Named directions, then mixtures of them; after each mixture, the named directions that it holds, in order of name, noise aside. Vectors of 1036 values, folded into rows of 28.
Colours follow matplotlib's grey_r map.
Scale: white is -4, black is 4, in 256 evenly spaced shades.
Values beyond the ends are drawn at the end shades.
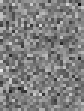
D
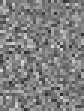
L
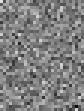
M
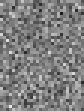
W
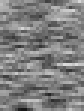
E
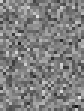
M.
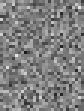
L, M, W.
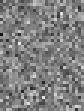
M, W.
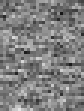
E, L, W.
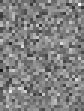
D.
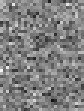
D, E, L.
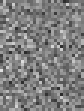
L.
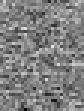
E, L.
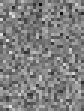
W.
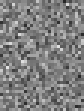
D, L, M.
